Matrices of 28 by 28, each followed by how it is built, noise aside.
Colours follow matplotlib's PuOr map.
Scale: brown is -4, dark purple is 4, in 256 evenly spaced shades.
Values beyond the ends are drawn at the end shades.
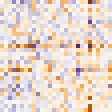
low rank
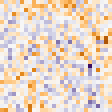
smooth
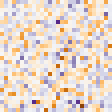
Hankel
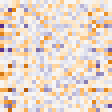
low rank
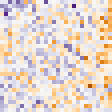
smooth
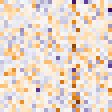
uneven columns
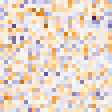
noise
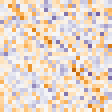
Toeplitz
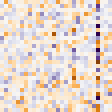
uneven columns
